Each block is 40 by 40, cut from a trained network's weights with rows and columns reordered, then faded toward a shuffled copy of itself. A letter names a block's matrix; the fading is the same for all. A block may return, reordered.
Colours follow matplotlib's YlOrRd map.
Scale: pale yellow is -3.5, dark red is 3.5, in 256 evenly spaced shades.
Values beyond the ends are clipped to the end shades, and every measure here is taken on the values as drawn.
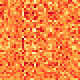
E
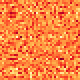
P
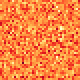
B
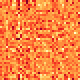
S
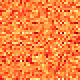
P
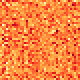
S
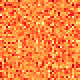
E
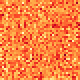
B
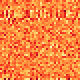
P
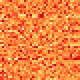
P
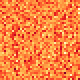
B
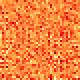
S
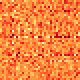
P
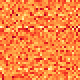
P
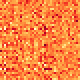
S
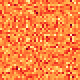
E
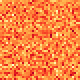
B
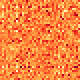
S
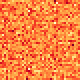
B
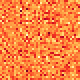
E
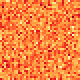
B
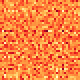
P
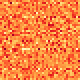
P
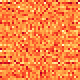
P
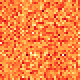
B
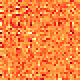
S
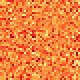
E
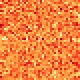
B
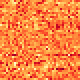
P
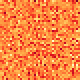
S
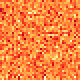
B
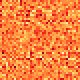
P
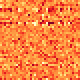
P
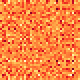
S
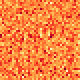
B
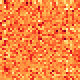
E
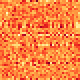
P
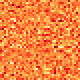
E
